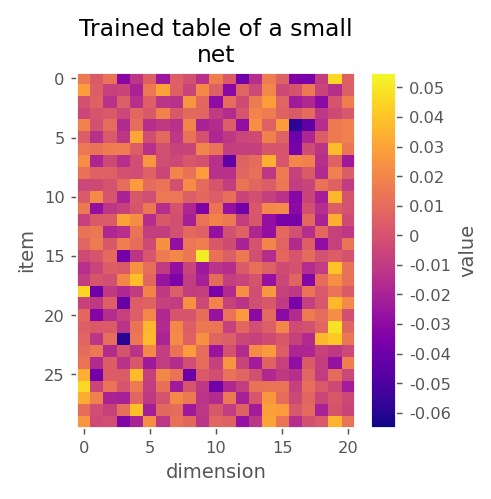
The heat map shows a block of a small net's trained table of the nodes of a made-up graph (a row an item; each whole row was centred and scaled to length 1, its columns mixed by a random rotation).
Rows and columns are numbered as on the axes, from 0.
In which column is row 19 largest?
19
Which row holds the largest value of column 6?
1
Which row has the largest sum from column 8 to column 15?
15
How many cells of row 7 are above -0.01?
15
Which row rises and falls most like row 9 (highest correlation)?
5
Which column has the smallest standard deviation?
2
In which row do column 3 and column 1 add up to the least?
22
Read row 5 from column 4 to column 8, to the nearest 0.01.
0.03 0 0.01 -0.01 0.01
